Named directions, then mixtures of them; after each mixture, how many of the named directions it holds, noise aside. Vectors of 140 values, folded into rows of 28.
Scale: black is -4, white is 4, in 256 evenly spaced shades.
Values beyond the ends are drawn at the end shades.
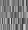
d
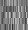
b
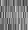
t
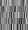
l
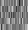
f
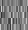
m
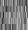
three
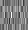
four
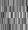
four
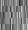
four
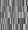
four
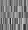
one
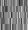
four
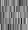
four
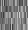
four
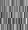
two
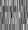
three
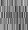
one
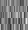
three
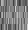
two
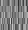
three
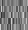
one
